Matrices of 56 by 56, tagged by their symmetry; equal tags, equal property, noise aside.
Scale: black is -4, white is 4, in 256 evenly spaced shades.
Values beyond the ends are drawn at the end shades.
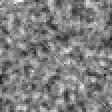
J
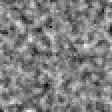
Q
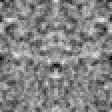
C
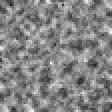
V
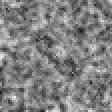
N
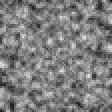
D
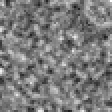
N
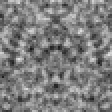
C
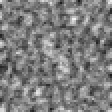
D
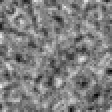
V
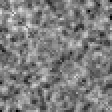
V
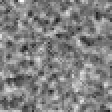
J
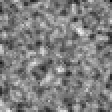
N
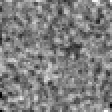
Q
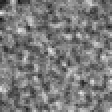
V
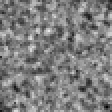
V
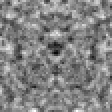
C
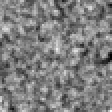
J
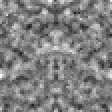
C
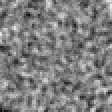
Q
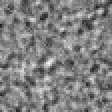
N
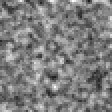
J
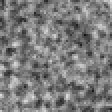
N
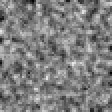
J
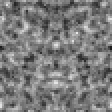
C
